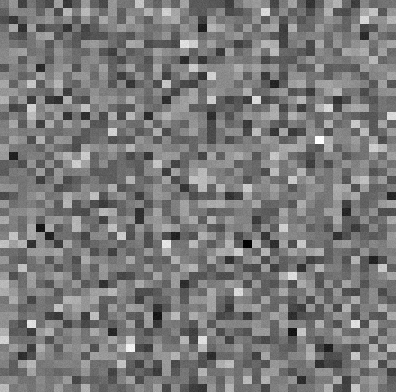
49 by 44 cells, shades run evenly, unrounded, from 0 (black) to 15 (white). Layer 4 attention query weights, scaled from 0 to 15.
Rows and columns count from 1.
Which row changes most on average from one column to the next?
31
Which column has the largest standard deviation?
23
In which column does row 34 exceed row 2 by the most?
43
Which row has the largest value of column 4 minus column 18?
41
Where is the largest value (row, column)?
18, 36
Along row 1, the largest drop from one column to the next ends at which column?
8
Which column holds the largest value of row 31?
19
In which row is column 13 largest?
17
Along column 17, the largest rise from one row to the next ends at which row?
16
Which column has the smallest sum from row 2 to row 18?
32
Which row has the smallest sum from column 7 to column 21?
5
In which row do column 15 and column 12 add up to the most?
44
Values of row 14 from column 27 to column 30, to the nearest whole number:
5 8 6 7
